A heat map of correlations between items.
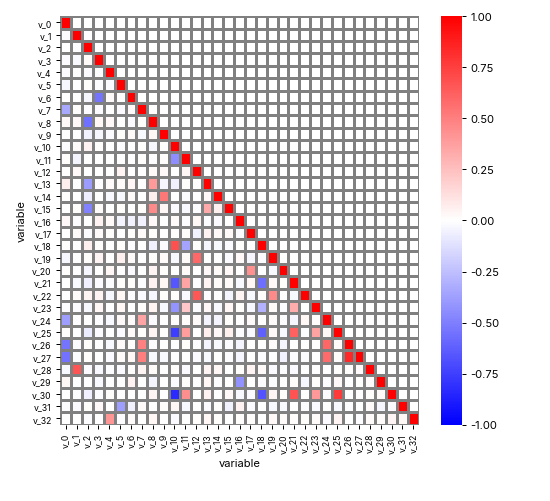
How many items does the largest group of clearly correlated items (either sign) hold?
7
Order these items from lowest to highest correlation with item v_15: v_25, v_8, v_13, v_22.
v_22, v_25, v_13, v_8
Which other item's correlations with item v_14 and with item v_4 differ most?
v_9
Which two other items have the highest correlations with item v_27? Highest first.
v_26, v_24
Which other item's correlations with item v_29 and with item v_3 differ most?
v_6
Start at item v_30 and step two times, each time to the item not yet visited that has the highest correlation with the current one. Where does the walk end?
v_21
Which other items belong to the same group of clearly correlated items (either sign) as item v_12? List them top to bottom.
v_19, v_22
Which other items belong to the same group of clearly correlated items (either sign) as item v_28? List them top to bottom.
v_1
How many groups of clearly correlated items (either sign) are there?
11
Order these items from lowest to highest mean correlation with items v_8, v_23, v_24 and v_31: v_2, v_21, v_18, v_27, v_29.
v_2, v_18, v_29, v_21, v_27
